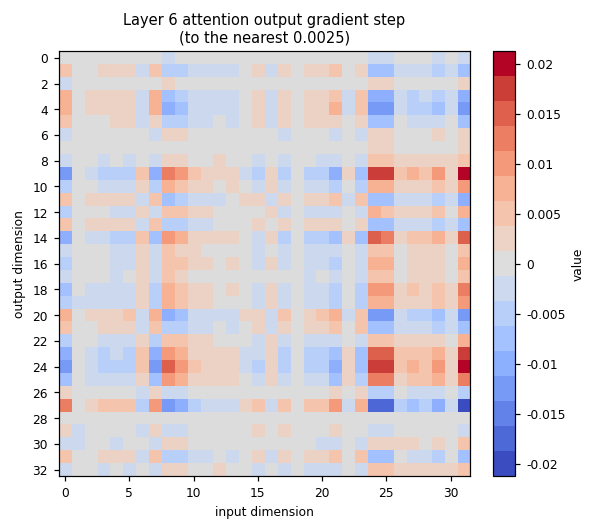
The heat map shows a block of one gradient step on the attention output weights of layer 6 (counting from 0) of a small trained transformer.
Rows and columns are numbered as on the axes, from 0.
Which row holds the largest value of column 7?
27
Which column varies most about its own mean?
31
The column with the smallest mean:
0
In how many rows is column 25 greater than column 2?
19
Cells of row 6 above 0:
6
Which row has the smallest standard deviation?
28
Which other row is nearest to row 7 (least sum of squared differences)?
2
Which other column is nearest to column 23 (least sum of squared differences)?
21
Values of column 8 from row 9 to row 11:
0.0125 0.0075 -0.0075
